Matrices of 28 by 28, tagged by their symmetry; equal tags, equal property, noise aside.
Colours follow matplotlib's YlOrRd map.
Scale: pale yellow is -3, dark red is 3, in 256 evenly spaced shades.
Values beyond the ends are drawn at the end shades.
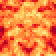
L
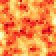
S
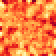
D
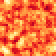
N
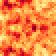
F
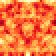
L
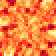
S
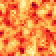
S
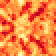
F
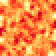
S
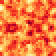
F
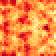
F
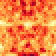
L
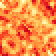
N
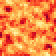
S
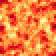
S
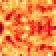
F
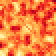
N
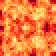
F
